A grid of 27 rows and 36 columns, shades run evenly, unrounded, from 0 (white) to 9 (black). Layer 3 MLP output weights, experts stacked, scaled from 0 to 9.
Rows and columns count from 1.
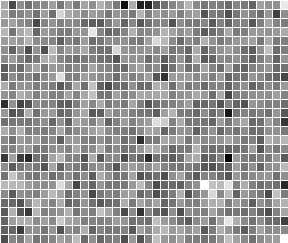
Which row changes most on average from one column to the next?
18
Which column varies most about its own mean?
29
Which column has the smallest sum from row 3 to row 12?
12
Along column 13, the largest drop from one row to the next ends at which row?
24
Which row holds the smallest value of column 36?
27
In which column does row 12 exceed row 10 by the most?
1
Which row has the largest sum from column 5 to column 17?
3
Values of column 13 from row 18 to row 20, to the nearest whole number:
6 4 3
